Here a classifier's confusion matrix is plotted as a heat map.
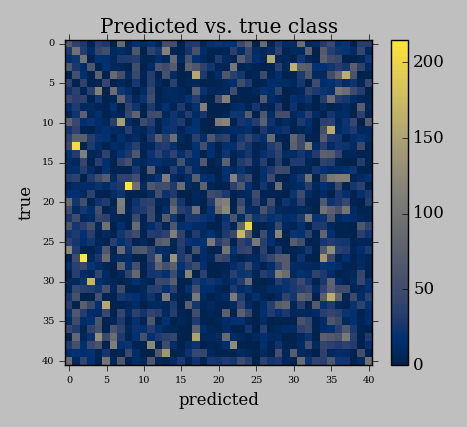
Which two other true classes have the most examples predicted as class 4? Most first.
37, 6
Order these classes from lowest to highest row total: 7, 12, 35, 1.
35, 7, 1, 12
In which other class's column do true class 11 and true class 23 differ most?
24
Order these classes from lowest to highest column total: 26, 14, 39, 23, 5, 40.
40, 39, 26, 5, 23, 14
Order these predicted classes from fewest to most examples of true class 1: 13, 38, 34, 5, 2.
38, 2, 5, 34, 13
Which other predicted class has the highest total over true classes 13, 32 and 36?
1
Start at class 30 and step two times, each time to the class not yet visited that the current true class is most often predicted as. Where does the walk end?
22
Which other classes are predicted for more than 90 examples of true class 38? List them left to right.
6, 11, 22
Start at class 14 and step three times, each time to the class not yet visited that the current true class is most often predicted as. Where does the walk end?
34
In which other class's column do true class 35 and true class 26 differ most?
0
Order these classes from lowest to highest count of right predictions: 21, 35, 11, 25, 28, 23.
11, 28, 35, 23, 25, 21
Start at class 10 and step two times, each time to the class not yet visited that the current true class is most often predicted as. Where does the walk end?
21
